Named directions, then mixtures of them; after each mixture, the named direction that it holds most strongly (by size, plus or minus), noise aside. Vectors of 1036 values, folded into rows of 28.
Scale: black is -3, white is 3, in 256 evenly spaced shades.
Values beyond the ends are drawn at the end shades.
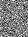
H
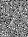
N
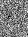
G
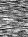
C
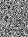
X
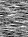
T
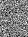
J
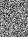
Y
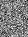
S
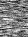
C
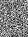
S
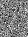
N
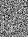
Y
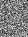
S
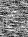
T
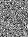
X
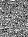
H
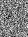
G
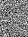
J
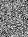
S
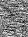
T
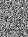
X
